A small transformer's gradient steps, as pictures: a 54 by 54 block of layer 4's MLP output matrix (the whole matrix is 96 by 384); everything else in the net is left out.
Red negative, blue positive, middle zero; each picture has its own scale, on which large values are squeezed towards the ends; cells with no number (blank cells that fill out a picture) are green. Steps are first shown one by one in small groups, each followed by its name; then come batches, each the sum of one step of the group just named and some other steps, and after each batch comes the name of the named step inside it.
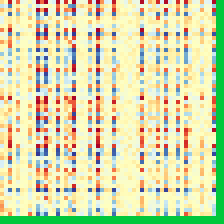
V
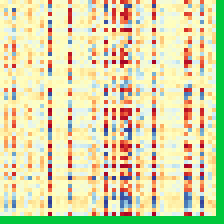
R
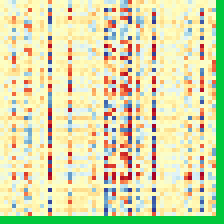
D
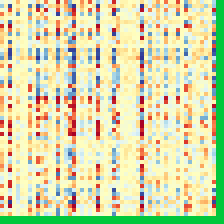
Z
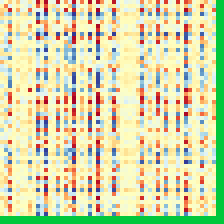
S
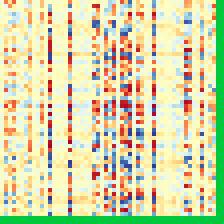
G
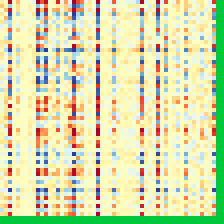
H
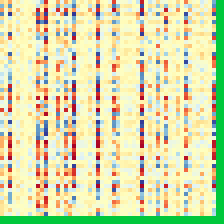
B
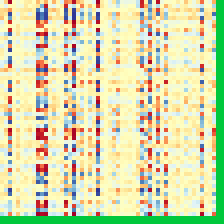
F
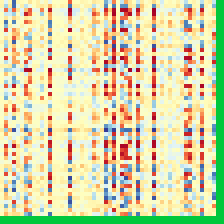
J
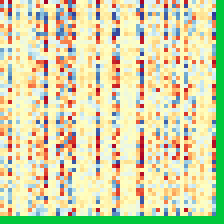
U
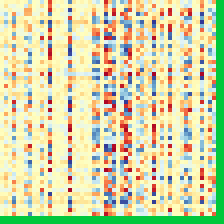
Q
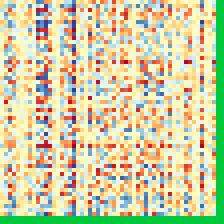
R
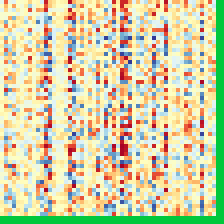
D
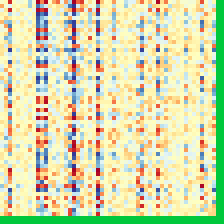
H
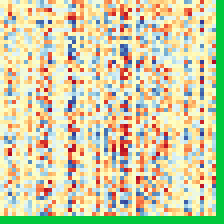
Q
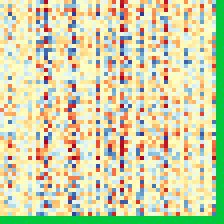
B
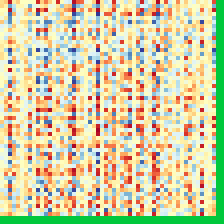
H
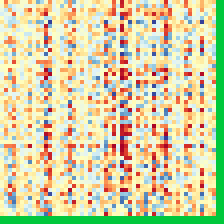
Q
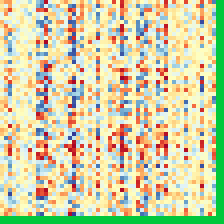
U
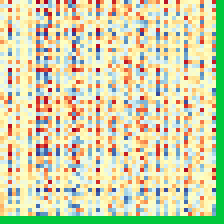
V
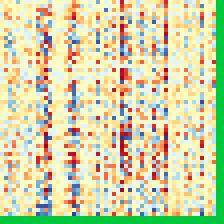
D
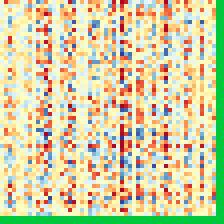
G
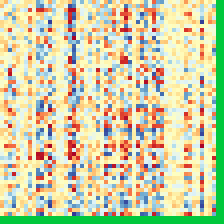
R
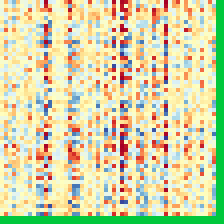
J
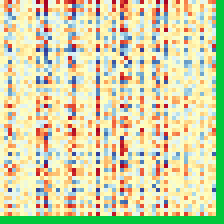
H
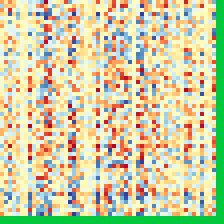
U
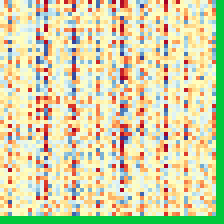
Z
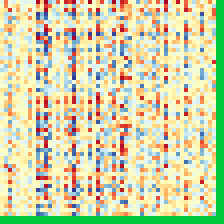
S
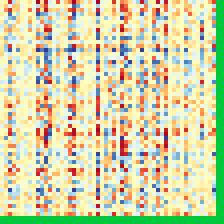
H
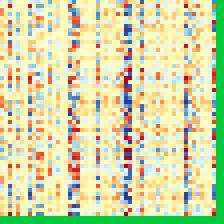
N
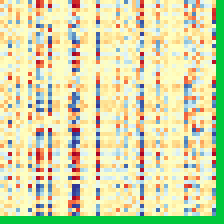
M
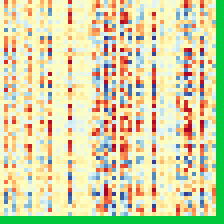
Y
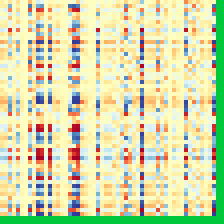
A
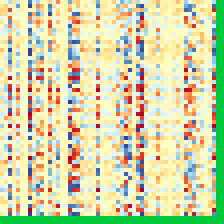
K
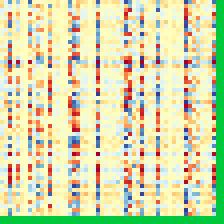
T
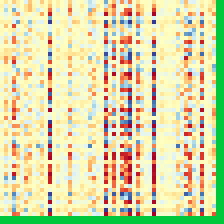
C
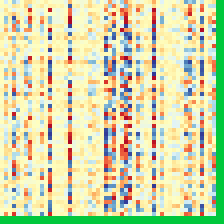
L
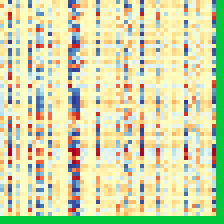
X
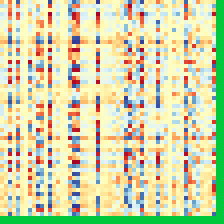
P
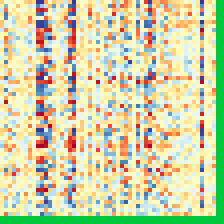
L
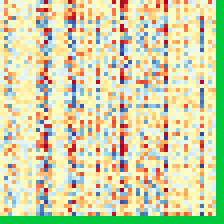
L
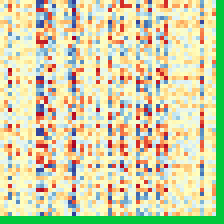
P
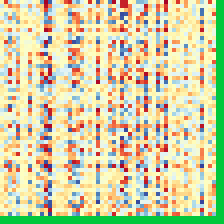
P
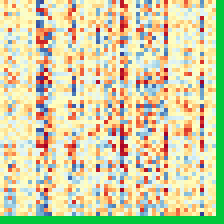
Y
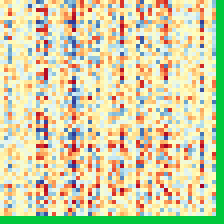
X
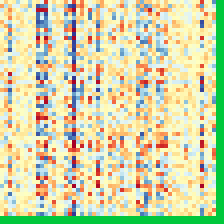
X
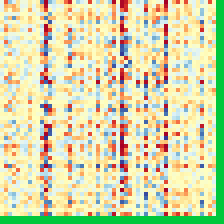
L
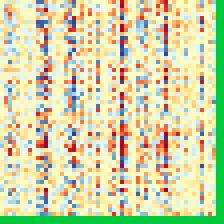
X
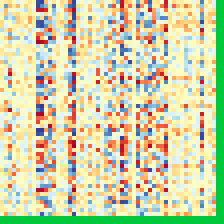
L
